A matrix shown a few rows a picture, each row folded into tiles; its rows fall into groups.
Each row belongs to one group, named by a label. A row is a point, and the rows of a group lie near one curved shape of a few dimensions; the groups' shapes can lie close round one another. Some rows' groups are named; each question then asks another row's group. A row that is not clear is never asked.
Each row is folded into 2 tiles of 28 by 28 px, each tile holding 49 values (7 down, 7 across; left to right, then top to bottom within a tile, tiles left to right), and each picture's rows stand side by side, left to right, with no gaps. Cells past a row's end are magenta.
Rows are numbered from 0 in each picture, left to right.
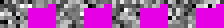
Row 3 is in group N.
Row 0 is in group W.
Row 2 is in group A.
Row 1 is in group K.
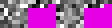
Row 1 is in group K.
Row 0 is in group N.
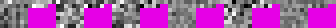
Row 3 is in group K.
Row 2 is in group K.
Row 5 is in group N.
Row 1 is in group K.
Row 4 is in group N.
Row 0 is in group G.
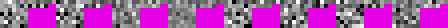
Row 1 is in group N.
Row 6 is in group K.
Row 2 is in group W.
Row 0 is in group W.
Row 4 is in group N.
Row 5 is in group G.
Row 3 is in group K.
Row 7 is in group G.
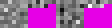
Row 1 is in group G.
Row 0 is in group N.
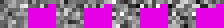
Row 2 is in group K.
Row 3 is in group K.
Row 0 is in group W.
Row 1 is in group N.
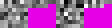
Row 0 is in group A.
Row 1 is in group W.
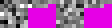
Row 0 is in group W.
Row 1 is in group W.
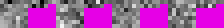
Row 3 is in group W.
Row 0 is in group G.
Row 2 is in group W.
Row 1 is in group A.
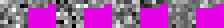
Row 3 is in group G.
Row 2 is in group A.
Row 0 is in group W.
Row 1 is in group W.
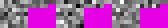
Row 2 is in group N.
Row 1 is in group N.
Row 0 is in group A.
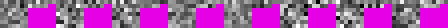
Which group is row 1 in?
W
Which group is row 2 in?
A
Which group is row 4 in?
W
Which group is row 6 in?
K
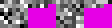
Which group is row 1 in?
N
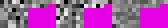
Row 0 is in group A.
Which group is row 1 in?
N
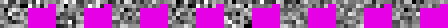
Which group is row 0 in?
W
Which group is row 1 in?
G
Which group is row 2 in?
A
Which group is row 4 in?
N
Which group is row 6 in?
N
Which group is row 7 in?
A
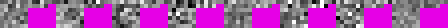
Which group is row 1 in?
A
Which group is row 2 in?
A
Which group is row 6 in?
N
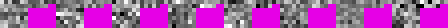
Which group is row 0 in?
A
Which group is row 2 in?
K
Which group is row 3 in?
G
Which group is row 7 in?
K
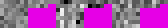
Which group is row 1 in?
G
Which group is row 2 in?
G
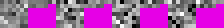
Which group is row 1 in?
A
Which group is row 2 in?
N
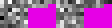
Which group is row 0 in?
A
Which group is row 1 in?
A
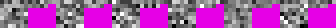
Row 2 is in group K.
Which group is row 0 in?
A
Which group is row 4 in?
W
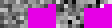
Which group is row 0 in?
G
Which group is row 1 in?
G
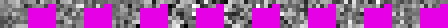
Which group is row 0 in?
K
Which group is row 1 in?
W
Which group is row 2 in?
G
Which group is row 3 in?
K
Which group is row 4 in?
K
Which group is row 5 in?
N
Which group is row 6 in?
G
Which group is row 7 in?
W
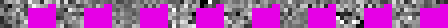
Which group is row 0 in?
A
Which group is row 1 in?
A
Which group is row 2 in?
W
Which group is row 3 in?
G
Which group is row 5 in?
N
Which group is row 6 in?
N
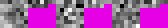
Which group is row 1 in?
W
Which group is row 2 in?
G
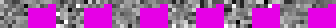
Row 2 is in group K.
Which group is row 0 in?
K
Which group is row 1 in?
W
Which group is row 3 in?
G
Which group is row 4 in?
G
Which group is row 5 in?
G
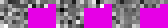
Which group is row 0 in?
K
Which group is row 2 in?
W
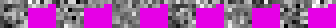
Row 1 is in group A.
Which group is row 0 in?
A
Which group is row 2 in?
W
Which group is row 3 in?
A
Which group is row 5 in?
G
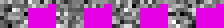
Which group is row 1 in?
W
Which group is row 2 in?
W
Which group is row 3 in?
N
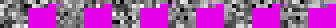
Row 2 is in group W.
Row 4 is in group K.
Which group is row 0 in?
K
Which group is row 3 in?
A
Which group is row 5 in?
A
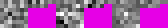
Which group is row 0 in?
W
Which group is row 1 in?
N
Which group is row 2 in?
K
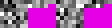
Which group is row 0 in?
W
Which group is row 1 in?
N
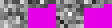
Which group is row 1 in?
K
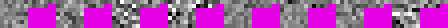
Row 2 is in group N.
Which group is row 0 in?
G
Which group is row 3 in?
N
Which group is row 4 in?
W
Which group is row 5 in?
G
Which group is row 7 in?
N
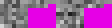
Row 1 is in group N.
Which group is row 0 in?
G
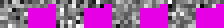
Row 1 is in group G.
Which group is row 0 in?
A
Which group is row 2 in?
G
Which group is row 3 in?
K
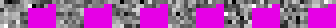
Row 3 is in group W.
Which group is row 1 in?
N
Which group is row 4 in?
W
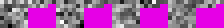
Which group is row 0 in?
A
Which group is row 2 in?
A
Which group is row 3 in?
N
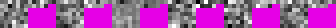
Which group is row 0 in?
G
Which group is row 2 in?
G
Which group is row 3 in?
K
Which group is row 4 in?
G
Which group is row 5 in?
A
